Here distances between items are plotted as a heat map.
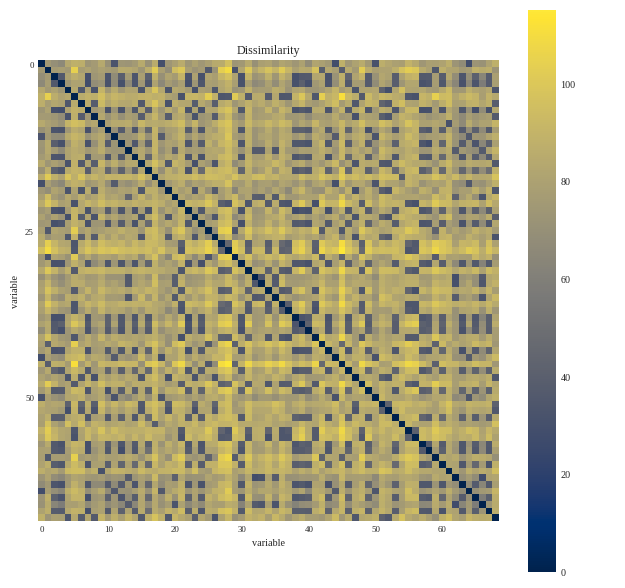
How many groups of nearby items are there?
8
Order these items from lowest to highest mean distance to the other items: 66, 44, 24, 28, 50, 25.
24, 66, 50, 44, 25, 28
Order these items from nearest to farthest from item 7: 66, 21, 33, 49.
49, 66, 33, 21
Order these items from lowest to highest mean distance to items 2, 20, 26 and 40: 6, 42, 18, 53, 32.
53, 32, 6, 18, 42
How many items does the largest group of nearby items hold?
23
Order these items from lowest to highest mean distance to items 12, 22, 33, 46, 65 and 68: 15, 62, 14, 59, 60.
14, 60, 62, 15, 59
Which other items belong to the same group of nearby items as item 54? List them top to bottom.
17
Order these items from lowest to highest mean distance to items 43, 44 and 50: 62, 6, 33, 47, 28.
62, 33, 47, 6, 28
